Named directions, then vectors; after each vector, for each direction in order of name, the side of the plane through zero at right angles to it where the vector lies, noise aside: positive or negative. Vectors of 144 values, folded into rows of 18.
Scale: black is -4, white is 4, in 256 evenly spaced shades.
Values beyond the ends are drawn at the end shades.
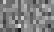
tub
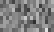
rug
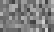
positive, positive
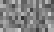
negative, negative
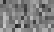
positive, negative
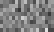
positive, positive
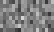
positive, positive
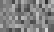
positive, positive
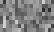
positive, negative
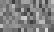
positive, positive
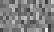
positive, positive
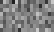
positive, positive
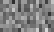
positive, positive
